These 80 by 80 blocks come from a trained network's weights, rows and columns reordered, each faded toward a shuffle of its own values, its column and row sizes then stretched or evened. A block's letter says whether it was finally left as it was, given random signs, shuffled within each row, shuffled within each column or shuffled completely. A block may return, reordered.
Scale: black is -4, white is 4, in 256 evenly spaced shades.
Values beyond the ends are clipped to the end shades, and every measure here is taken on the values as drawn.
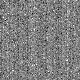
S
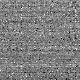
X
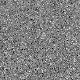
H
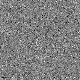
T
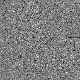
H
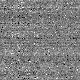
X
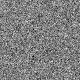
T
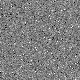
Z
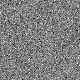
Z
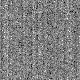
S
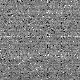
X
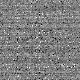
X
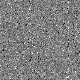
S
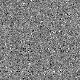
H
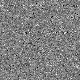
T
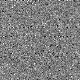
H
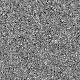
Z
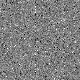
S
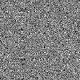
X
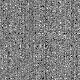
X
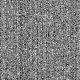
S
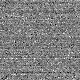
T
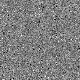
S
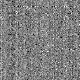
X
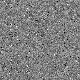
S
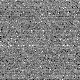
T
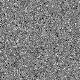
S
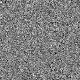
H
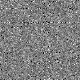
H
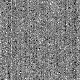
S
